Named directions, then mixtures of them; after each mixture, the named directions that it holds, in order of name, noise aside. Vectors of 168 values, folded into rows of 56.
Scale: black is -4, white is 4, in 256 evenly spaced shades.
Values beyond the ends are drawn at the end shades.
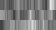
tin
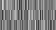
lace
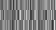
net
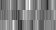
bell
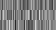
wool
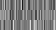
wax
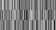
lace, net.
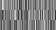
lace.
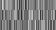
lace.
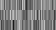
bell, lace, wax.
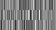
lace, wool.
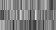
net, tin, wax.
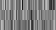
tin, wax.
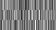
lace, wool.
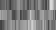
tin.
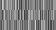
lace.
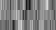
bell.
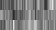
bell, tin, wax.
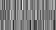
wax.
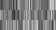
bell, net, tin.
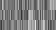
lace, tin.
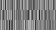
wax, wool.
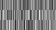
wool.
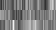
bell, tin, wax.
